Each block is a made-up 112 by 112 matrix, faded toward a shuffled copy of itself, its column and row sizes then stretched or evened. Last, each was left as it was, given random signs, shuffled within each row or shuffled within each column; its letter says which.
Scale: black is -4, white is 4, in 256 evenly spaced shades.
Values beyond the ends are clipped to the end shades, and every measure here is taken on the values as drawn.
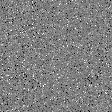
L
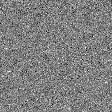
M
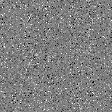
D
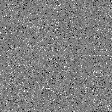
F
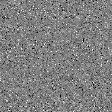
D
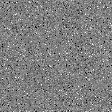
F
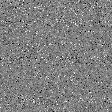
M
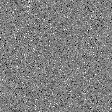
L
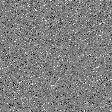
M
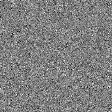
F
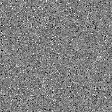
F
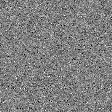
M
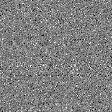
D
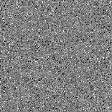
D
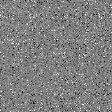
D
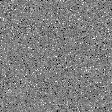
M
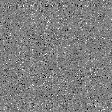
D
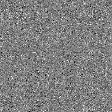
D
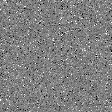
L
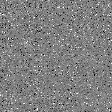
F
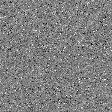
M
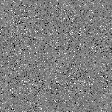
D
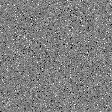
L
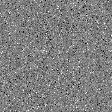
L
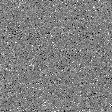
M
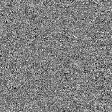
D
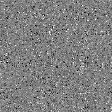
D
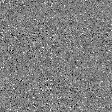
F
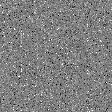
L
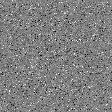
M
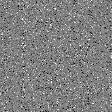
L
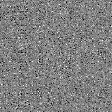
D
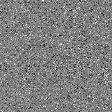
D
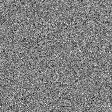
M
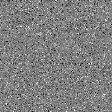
D
